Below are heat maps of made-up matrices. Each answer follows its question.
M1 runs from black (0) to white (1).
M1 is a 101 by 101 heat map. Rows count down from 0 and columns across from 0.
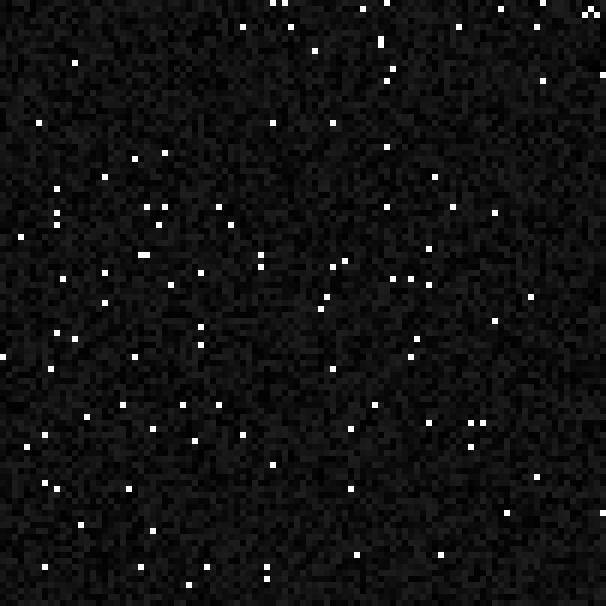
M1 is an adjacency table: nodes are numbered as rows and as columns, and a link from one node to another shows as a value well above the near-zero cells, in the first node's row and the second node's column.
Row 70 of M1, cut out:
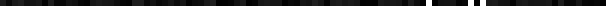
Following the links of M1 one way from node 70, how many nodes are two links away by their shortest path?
3
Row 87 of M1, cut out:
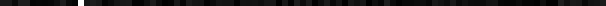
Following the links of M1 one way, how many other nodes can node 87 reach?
3
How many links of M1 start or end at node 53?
2
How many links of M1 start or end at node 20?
4
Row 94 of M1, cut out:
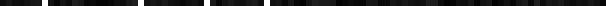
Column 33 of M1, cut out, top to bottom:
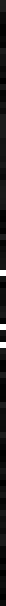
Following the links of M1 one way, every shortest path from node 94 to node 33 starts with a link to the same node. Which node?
node 44
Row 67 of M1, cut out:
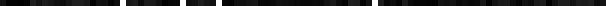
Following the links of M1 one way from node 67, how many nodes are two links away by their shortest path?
3
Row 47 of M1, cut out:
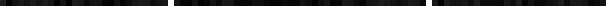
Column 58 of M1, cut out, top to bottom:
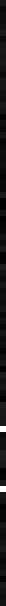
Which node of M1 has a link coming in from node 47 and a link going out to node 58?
node 71
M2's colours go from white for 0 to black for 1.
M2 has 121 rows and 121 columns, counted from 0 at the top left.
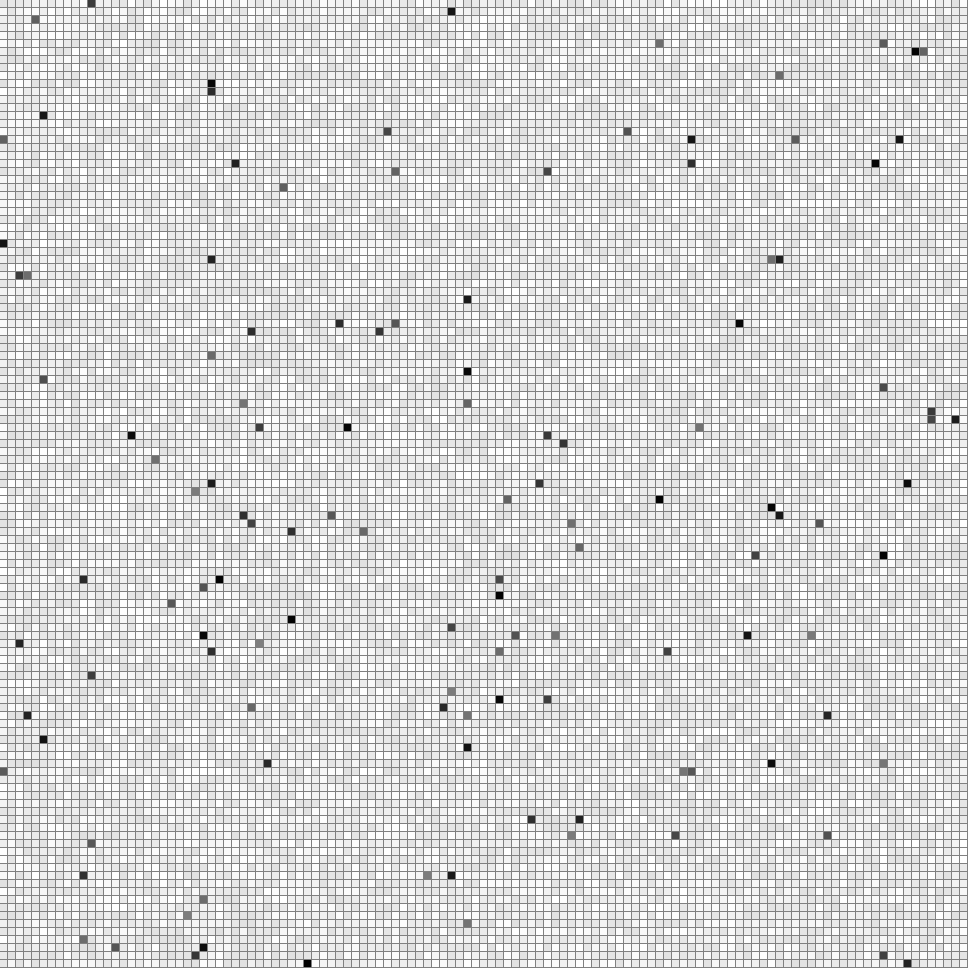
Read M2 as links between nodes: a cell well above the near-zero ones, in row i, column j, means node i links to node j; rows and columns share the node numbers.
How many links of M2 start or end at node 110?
5
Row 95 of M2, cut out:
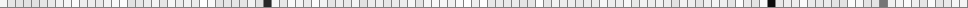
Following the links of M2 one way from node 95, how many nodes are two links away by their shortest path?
3
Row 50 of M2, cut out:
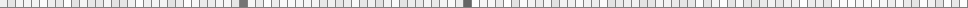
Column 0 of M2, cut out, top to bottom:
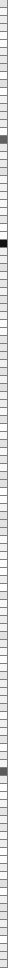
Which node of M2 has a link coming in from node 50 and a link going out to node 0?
node 30
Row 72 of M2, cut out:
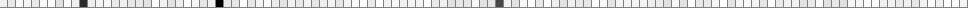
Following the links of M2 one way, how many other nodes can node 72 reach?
12
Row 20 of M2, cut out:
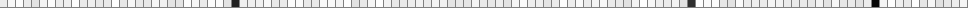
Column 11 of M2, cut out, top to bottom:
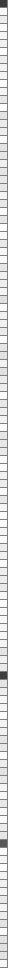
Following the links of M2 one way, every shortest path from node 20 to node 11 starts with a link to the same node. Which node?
node 109
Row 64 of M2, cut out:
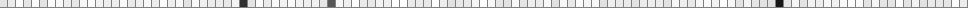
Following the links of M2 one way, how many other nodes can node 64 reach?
11
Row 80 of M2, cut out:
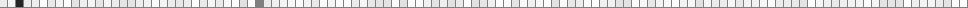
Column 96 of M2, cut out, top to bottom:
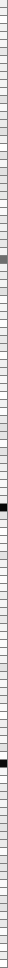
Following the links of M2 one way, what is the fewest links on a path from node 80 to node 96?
2
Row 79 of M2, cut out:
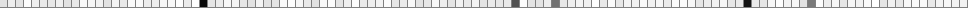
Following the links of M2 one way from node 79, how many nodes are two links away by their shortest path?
6
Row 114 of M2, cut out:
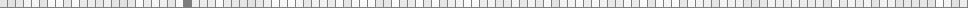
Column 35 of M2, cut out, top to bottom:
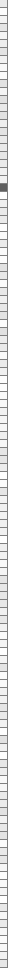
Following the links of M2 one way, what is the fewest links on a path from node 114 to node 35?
2
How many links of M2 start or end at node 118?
2
